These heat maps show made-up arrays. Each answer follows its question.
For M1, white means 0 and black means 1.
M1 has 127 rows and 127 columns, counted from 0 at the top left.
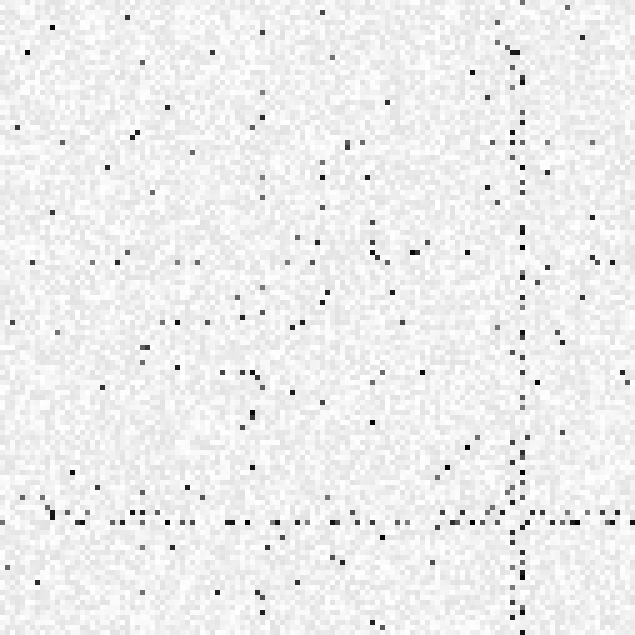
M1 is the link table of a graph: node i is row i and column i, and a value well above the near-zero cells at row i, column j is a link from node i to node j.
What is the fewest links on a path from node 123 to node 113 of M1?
2
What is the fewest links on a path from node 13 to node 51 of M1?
4
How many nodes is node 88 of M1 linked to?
1
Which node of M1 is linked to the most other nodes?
node 104
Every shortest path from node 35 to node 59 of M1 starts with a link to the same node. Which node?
node 52
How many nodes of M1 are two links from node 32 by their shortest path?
5
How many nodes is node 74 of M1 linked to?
7
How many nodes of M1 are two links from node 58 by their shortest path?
1
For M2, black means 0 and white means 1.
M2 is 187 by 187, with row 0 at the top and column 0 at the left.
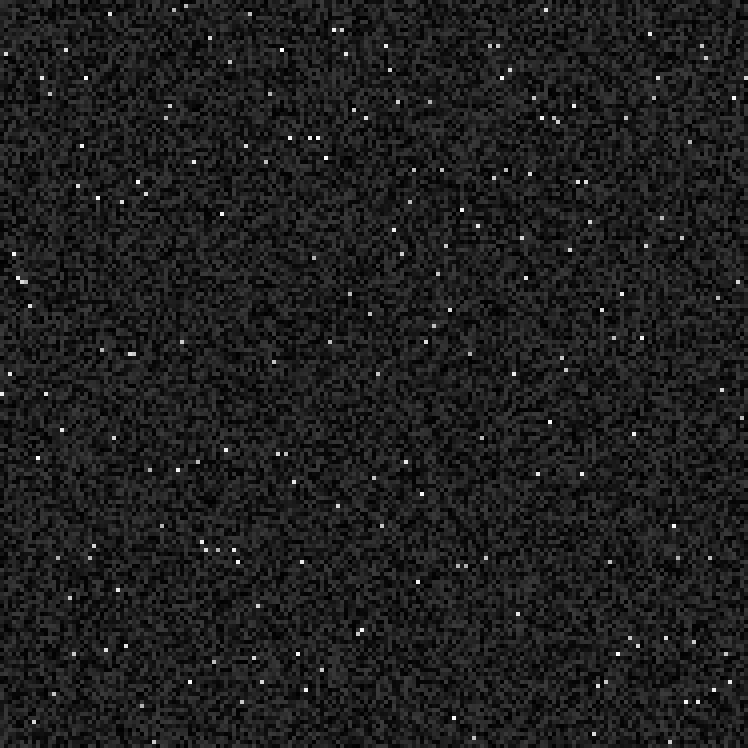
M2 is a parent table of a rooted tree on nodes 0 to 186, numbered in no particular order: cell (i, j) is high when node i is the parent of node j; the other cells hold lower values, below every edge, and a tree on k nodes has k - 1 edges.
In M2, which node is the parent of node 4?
69
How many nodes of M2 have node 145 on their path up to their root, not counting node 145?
5
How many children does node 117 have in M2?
2
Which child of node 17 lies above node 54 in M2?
97
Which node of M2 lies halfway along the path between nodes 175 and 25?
57
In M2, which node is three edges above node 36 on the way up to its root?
131
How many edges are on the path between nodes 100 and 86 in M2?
7
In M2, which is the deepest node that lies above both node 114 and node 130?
59
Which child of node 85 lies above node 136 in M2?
45
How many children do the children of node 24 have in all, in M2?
5
